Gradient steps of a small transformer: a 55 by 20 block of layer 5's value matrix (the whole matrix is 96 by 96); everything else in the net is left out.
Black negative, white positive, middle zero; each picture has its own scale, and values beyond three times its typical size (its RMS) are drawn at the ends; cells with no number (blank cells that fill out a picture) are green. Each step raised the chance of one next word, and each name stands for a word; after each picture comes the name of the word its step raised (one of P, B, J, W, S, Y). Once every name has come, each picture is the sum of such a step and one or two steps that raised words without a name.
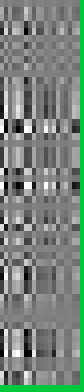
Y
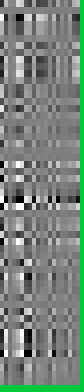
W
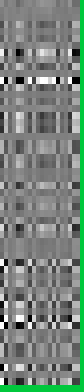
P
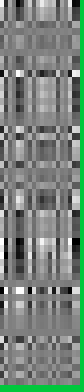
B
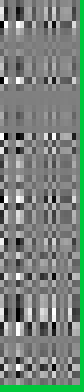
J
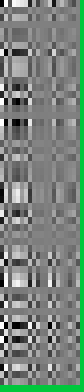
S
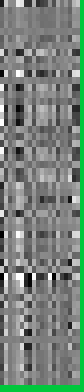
S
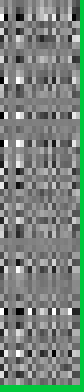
W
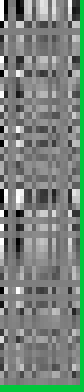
B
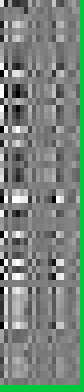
B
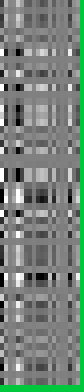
S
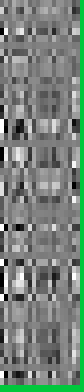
Y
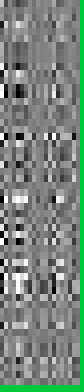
B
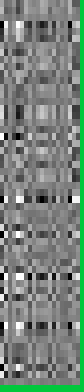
J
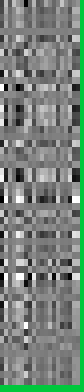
S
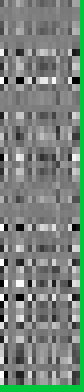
P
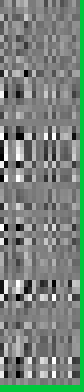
B
